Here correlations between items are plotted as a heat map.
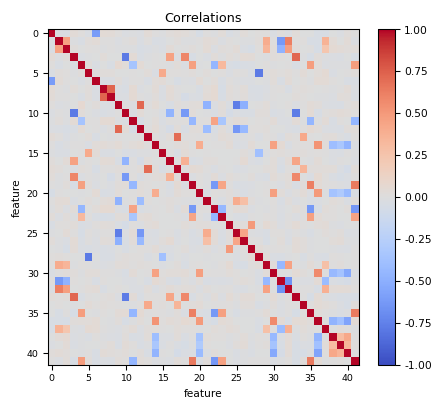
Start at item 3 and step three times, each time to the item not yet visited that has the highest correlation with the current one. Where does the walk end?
16
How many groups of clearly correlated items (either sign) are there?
10
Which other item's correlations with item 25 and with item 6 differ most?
9
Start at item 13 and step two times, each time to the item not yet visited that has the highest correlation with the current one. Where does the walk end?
34
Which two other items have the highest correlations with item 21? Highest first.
25, 26
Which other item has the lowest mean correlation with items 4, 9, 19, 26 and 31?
22
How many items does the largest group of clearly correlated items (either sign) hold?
7
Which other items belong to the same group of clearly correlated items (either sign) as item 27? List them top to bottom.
24
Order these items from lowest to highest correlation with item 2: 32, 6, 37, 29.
6, 37, 29, 32
